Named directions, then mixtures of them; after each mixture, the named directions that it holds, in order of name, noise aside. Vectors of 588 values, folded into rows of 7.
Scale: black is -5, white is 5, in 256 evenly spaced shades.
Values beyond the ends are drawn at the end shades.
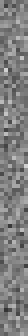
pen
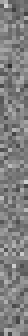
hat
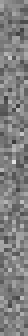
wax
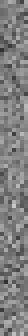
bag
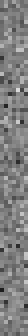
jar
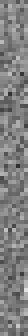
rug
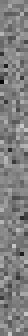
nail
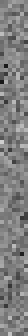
nail.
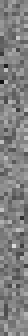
bag, nail, pen.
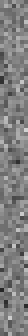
jar, nail.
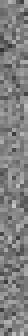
bag.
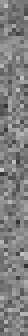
hat, jar, wax.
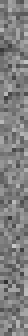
bag, rug.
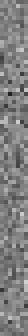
jar, rug.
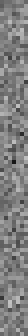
wax.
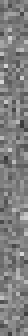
jar, nail.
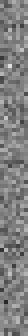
hat, jar.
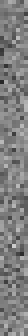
bag, nail.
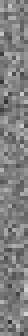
nail, rug, wax.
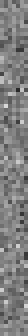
jar.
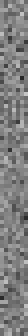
bag, jar, nail.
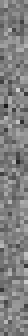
jar, wax.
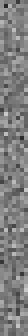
pen, rug.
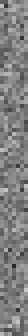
hat, rug.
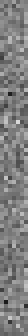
jar, pen, rug.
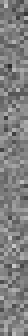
bag, hat.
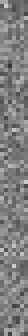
hat.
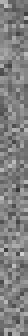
hat, wax.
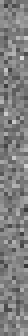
pen.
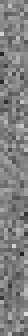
nail, rug.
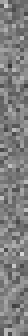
hat.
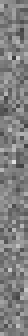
rug, wax.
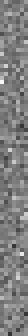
nail.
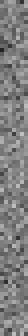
bag.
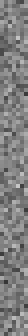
bag, pen, rug.
